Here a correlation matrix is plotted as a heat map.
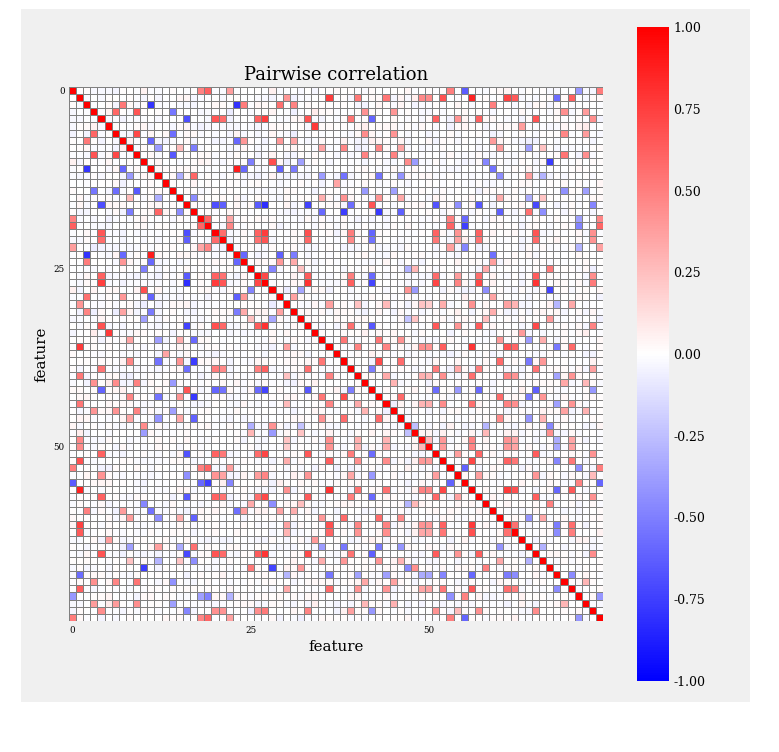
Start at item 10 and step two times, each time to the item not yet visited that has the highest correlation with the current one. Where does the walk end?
47
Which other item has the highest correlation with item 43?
38
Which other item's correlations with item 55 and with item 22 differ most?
19
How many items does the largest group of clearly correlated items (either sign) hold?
14
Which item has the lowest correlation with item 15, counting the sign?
17
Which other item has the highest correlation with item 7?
2
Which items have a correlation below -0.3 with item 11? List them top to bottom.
2, 7, 24, 29, 31, 59
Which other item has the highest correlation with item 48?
67
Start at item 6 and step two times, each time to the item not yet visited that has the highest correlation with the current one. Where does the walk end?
3
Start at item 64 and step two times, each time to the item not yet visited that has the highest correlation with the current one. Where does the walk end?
12
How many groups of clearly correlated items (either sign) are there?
9
